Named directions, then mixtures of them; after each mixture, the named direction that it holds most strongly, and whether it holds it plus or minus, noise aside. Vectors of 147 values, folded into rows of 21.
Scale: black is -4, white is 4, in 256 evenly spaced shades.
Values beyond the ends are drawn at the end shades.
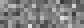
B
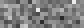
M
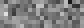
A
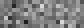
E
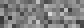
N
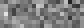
A, plus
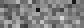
M, minus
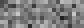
B, minus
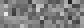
A, plus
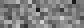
M, minus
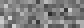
N, minus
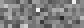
M, plus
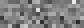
M, plus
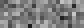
B, minus
